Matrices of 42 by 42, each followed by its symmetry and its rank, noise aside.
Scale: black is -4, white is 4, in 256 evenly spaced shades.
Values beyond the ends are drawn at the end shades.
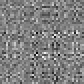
antisymmetric, rank four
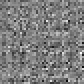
no symmetry, rank six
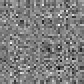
no symmetry, rank six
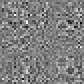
no symmetry, rank four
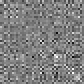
symmetric, rank three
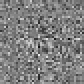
antisymmetric, rank six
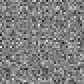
antisymmetric, rank six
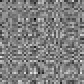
no symmetry, rank three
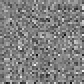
antisymmetric, rank six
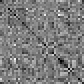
symmetric, rank six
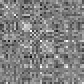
symmetric, rank four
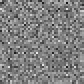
symmetric, rank four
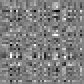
no symmetry, rank three
